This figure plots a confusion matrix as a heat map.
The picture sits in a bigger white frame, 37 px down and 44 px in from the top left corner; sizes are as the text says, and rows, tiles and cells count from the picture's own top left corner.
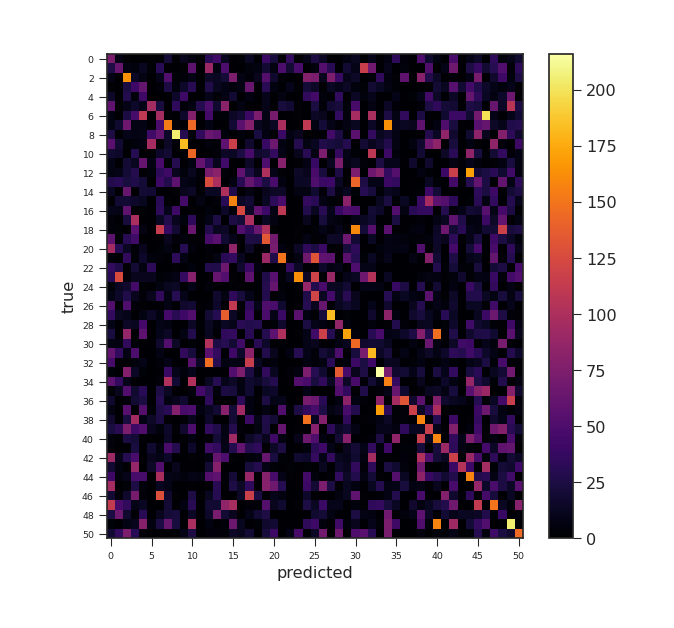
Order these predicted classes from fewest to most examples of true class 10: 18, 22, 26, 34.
22, 18, 34, 26
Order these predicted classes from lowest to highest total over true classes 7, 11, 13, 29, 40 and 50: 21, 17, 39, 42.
39, 42, 17, 21
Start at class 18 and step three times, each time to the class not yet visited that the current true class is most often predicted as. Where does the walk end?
44
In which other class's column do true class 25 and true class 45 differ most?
0
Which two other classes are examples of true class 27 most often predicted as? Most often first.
14, 34
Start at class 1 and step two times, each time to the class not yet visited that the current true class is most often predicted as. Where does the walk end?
32
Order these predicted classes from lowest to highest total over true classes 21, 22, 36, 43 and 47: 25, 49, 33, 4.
4, 33, 49, 25
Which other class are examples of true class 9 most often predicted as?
15
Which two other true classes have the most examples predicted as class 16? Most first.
37, 33
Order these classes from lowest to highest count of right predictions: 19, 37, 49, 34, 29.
37, 19, 34, 29, 49
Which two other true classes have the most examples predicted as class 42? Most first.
12, 49
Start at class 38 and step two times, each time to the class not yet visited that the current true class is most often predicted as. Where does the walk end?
20
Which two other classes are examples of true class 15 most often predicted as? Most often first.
39, 29
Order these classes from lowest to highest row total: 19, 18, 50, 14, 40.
14, 19, 50, 40, 18
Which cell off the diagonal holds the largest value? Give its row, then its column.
6, 46
